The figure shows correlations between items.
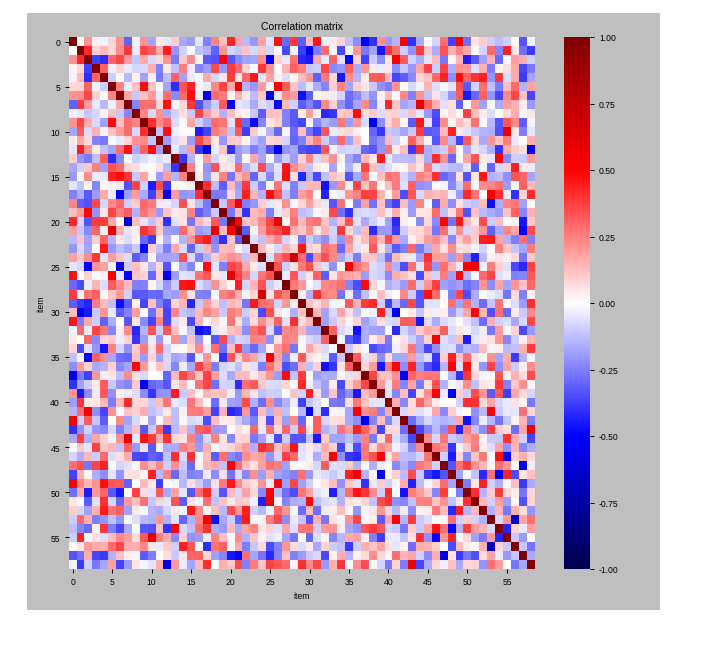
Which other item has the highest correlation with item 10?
55
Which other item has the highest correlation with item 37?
27
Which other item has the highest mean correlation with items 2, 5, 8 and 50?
36
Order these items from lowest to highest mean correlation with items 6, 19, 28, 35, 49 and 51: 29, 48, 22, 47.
29, 48, 22, 47
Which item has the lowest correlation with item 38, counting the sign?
9
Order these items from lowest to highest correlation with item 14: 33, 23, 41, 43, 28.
33, 23, 41, 43, 28
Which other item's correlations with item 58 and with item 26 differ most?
49
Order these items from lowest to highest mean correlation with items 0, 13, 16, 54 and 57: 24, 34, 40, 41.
24, 40, 41, 34
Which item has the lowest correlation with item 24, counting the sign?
51
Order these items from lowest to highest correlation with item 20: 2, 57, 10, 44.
57, 2, 44, 10
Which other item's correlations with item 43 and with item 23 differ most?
4
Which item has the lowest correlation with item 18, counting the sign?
53
